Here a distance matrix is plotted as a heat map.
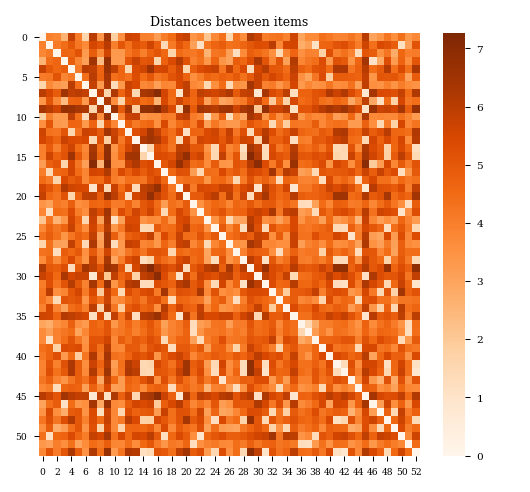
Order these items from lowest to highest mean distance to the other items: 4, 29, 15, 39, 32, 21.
21, 39, 32, 15, 4, 29
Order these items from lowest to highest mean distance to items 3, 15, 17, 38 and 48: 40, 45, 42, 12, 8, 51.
42, 51, 8, 40, 12, 45
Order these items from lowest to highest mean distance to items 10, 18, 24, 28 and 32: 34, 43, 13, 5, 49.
49, 34, 43, 5, 13
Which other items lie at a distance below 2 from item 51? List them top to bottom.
21, 36, 37
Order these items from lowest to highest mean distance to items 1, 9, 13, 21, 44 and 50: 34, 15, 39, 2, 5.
2, 39, 5, 34, 15
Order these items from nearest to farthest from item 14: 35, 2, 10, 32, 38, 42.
42, 10, 2, 38, 32, 35
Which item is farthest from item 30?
16
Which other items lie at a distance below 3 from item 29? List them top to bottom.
4, 12, 20
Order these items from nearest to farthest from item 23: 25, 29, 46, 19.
46, 25, 19, 29
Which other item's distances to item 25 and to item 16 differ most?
43
